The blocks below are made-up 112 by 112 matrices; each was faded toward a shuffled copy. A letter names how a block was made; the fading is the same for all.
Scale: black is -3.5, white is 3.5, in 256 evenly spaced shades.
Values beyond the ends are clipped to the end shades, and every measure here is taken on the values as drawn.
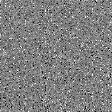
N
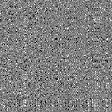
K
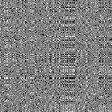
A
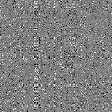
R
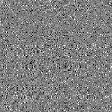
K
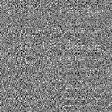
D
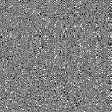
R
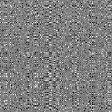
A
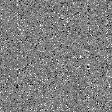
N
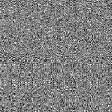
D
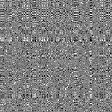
A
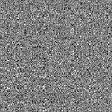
D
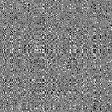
A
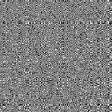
A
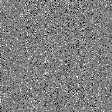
N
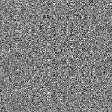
D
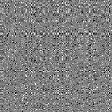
A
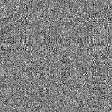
D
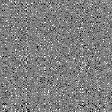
R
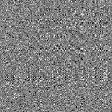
D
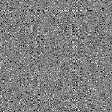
K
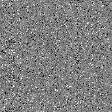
N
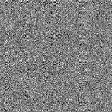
D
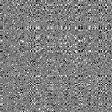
A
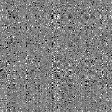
R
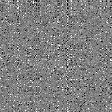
R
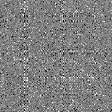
R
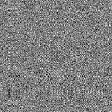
D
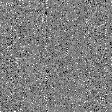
N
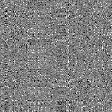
K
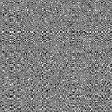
A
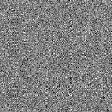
D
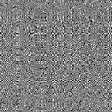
A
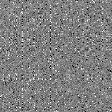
R
